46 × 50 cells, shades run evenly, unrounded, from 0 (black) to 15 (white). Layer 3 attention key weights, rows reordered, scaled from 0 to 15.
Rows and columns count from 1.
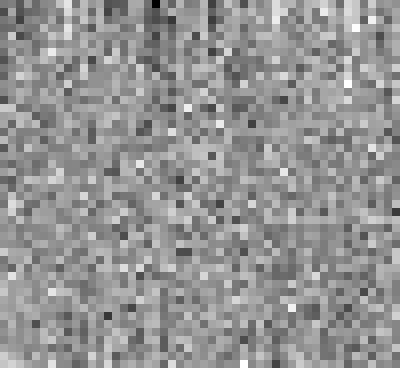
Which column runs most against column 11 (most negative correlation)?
38
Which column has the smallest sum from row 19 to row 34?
23
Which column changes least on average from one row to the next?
13
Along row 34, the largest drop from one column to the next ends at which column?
19
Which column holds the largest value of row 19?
47
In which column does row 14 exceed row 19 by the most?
1
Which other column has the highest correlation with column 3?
14
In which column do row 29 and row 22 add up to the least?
15
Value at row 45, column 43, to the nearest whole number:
9
